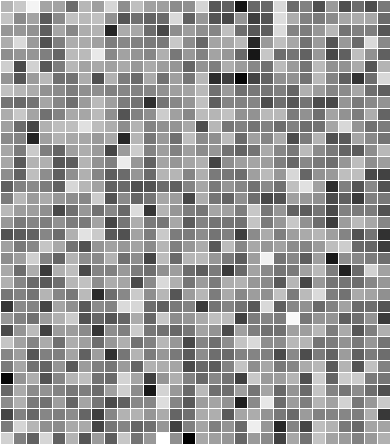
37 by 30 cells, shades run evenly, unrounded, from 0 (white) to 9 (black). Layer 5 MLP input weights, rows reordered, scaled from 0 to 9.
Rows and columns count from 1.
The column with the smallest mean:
13
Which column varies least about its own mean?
5
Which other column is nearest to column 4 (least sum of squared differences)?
16
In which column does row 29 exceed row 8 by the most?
15
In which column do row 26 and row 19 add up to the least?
11
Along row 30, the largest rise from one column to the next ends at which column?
9
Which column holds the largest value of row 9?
12
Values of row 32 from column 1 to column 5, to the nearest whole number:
9 4 3 6 4
